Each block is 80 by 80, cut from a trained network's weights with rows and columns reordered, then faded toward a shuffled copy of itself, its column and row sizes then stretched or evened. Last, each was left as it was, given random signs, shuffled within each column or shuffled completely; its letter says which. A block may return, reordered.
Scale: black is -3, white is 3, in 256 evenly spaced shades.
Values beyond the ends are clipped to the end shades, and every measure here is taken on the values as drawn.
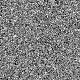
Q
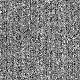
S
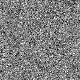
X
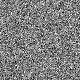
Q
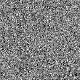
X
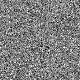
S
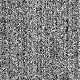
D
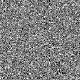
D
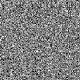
D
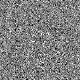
X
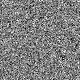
Q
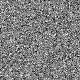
Q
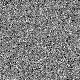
Q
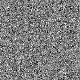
X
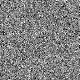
X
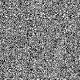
D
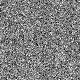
Q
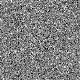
S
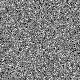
Q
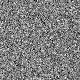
Q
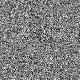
D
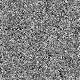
X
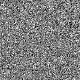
X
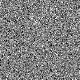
X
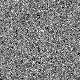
S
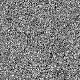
X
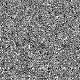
D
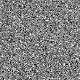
X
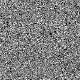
X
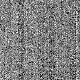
D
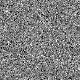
X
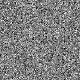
D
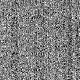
D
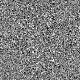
X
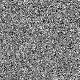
S
